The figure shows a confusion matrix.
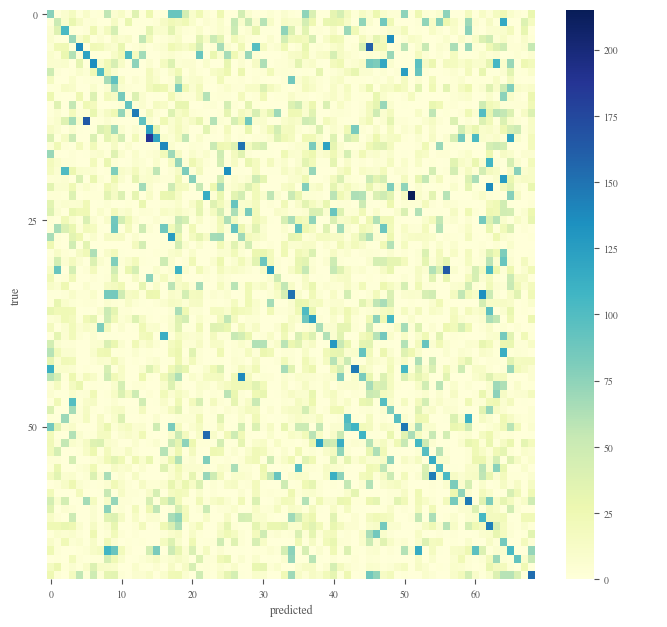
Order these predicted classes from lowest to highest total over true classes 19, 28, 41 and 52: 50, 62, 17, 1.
1, 62, 17, 50
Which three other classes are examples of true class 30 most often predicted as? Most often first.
64, 9, 62
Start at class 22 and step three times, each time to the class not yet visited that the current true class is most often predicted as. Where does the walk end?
27
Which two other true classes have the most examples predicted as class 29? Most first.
4, 40
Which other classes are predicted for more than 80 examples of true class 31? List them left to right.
1, 18, 56, 62
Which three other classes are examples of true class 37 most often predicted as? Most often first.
48, 36, 46
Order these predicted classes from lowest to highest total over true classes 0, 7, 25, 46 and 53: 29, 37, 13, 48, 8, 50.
13, 48, 29, 8, 37, 50
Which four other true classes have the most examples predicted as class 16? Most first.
39, 26, 53, 30
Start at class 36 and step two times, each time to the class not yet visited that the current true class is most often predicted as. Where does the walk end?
47
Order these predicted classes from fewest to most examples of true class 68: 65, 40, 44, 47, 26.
44, 47, 40, 26, 65
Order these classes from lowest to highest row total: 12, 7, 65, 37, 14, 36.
7, 36, 14, 37, 12, 65
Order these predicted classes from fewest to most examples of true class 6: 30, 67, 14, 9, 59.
14, 59, 67, 9, 30
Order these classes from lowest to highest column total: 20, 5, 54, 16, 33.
20, 5, 16, 33, 54
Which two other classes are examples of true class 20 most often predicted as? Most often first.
64, 60
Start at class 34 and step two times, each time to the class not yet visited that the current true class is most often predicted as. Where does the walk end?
18
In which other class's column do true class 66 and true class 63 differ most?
46
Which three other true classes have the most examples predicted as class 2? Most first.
19, 49, 52
